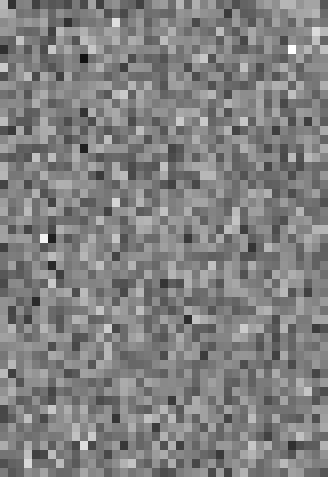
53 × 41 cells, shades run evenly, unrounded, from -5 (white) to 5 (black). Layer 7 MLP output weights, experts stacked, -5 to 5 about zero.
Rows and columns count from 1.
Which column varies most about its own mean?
7
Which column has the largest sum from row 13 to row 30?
35
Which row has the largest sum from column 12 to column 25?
18
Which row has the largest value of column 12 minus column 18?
23
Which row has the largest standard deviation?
50
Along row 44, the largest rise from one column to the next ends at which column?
40
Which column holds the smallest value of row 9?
4
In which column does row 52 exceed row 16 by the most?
25
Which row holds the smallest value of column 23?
14
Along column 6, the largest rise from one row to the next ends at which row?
28
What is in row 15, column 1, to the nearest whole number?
2
